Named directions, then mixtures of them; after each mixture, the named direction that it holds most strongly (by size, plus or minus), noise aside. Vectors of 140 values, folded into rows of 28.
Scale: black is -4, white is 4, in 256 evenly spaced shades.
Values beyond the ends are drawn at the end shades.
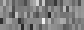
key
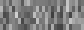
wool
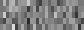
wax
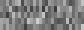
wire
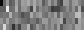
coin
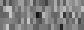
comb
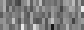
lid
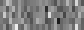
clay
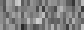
lid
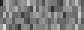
coin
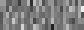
lid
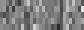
lid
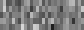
lid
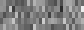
lid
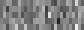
clay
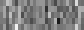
clay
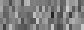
wool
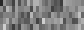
coin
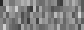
coin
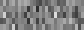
wax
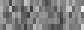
wool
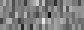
key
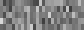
key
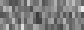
lid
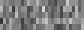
wool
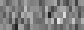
clay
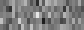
key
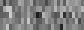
comb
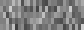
wire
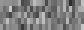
wire
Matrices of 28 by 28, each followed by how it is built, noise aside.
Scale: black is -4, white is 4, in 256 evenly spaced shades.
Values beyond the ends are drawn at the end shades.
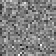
noise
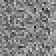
repeating rows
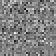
low rank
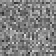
blocks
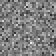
repeating rows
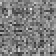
blocks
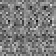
repeating columns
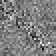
banded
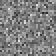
noise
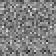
repeating columns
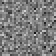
repeating rows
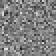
low rank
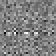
low rank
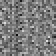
repeating rows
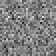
repeating columns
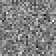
noise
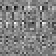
low rank
